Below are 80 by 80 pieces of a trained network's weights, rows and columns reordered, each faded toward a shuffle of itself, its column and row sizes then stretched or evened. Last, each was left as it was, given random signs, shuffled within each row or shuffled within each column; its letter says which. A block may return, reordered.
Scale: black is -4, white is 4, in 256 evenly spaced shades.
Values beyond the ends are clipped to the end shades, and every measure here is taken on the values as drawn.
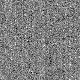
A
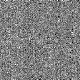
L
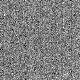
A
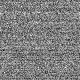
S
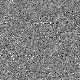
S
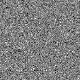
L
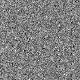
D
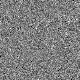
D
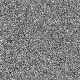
D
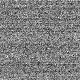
L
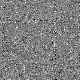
D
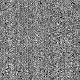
L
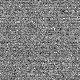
L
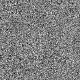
D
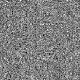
L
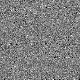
D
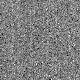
A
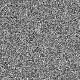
A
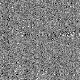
L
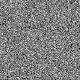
D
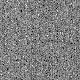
A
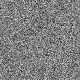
A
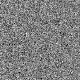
D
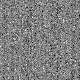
A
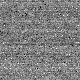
S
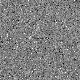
S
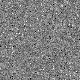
A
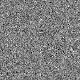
D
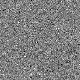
L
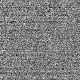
L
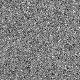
A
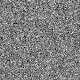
S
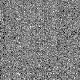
L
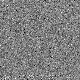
S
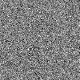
D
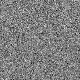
S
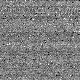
S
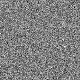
D
